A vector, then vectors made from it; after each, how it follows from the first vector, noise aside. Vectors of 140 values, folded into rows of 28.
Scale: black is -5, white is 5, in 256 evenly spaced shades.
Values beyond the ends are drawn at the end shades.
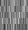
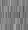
wrapped around, shrunk.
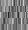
reversed, negated.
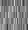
reversed.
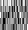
reversed, negated, scaled up.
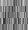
reversed, negated.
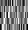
reversed, scaled up.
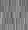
wrapped around, shrunk.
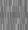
wrapped around, shrunk.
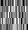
reversed, scaled up.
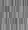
wrapped around, shrunk.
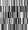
reversed, negated, scaled up.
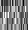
reversed, scaled up.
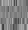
reversed, negated, partly zeroed.
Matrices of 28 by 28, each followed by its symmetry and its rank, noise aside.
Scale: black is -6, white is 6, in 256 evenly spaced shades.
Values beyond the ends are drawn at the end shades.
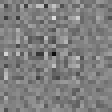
no symmetry, rank three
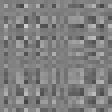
symmetric, rank one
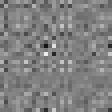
symmetric, rank two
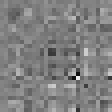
symmetric, rank three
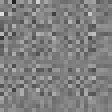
no symmetry, rank three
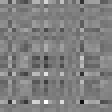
no symmetry, rank one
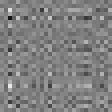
no symmetry, rank two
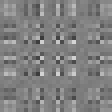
symmetric, rank one
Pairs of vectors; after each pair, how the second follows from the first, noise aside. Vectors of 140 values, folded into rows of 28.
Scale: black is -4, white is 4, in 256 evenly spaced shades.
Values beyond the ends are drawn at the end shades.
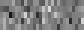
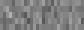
negated, shrunk.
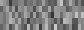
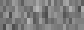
wrapped around, shrunk.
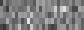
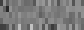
partly zeroed.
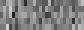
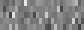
negated, partly zeroed.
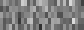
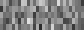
copied.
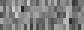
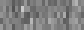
negated, shrunk.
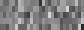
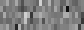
negated, partly zeroed.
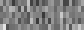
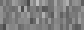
negated, shrunk.
